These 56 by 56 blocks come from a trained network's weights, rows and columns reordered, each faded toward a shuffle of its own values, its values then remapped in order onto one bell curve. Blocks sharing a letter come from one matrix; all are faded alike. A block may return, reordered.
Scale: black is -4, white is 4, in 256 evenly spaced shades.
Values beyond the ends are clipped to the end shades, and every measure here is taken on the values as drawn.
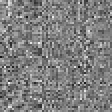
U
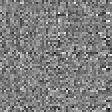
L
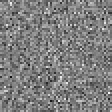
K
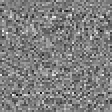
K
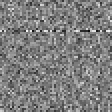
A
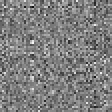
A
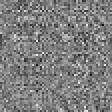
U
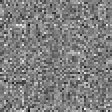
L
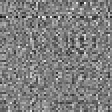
U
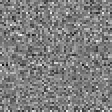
K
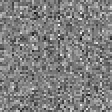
A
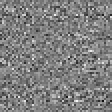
K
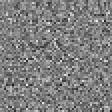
K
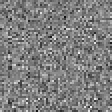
L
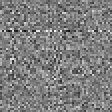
A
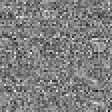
K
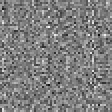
L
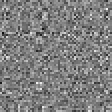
L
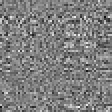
L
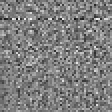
A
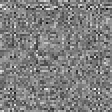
L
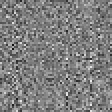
A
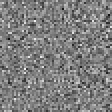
L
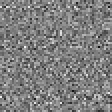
K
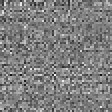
U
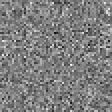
L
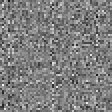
A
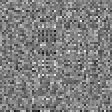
L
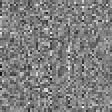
A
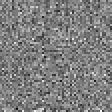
K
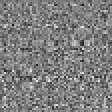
L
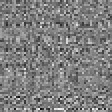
U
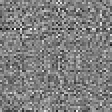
U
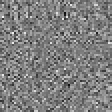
L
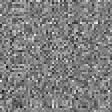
K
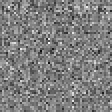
K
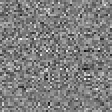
K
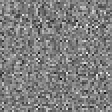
L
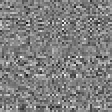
L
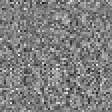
L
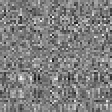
U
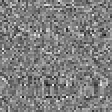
K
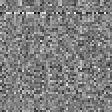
A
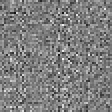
A
